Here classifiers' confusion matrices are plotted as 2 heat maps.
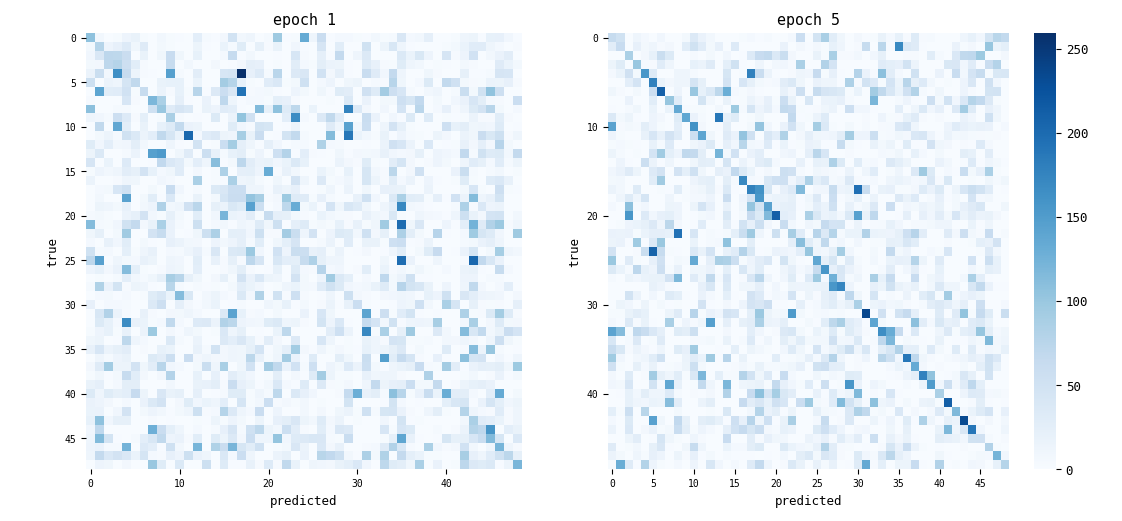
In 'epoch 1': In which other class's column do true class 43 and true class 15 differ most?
20
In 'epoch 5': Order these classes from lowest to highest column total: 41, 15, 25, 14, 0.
15, 41, 0, 25, 14
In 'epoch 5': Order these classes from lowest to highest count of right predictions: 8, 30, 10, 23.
30, 23, 8, 10
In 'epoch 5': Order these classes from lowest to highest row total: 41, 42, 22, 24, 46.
46, 42, 24, 41, 22
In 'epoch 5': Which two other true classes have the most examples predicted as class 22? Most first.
31, 43
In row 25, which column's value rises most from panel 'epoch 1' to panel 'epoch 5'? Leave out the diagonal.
10
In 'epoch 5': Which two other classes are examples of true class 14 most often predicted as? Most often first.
27, 4
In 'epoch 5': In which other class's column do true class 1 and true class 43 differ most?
35
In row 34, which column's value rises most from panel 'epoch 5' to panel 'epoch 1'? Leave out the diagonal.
4
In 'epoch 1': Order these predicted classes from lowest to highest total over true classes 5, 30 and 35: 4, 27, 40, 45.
27, 4, 45, 40
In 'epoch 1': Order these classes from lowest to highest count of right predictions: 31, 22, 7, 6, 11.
6, 22, 7, 31, 11
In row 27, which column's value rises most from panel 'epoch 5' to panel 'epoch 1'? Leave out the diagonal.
9
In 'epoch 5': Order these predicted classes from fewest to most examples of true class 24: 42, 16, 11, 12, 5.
42, 11, 12, 16, 5
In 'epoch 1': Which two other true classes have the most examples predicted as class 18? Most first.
19, 24
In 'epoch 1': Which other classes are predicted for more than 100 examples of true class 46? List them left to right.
4, 12, 16
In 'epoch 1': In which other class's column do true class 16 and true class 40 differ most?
30
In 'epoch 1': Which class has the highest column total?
35
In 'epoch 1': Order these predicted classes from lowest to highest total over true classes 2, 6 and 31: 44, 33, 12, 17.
44, 12, 33, 17
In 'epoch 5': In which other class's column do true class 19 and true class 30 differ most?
2
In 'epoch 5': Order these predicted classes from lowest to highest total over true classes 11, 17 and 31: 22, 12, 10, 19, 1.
1, 12, 19, 10, 22
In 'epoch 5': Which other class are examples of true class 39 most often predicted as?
29
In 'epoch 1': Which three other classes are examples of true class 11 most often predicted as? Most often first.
29, 27, 17
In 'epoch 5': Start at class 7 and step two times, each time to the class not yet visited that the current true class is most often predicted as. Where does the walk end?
12
